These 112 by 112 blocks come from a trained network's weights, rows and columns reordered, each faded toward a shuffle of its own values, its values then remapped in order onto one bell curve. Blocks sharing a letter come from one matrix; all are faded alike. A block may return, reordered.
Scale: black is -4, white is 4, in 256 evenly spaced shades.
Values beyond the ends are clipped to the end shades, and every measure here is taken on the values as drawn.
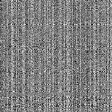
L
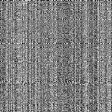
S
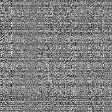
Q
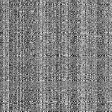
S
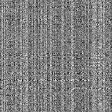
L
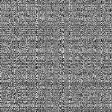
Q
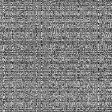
Q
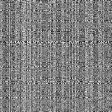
S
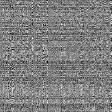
Q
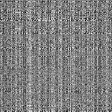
S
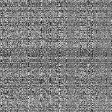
Q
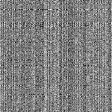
L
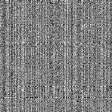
S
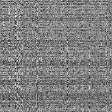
Q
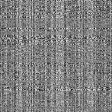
S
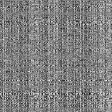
S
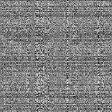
Q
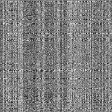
S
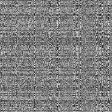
Q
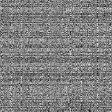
Q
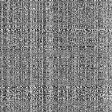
S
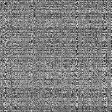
Q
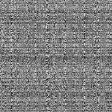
Q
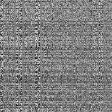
Q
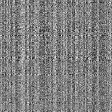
L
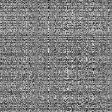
Q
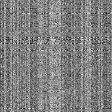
L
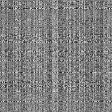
S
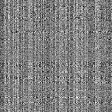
L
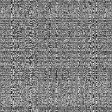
Q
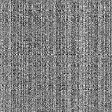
L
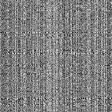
L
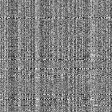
L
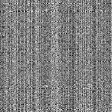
L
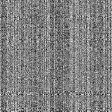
L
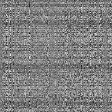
Q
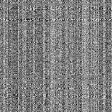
L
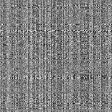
S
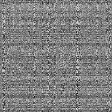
Q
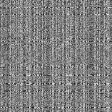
L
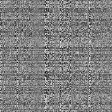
Q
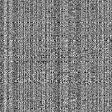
L
